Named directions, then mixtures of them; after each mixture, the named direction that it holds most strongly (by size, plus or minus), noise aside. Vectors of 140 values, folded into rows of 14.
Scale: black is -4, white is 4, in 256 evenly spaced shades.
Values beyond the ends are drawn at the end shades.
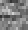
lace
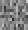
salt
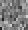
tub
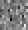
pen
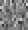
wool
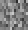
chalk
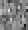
pen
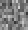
chalk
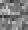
lace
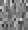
wool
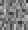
salt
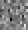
pen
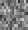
chalk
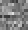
lace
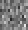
pen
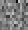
chalk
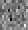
pen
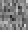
salt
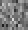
chalk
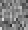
tub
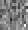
pen
